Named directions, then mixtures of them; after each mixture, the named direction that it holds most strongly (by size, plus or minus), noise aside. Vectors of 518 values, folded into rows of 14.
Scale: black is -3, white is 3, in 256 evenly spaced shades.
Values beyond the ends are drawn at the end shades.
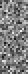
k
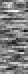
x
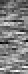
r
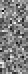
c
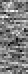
x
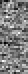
k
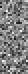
k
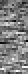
r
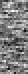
x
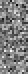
k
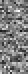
k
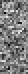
k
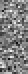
c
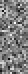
c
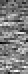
r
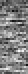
r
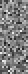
k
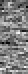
r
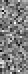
c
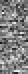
c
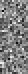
c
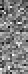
c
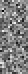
c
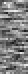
x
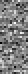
c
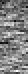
r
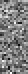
k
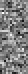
c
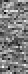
x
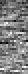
r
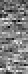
r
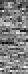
r
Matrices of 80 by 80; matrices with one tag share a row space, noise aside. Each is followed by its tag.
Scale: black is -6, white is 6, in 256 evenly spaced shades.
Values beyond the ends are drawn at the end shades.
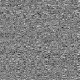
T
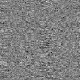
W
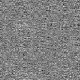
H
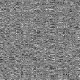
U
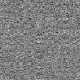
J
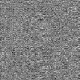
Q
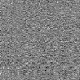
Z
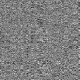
Q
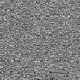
U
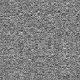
J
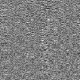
W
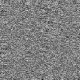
W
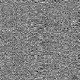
Q
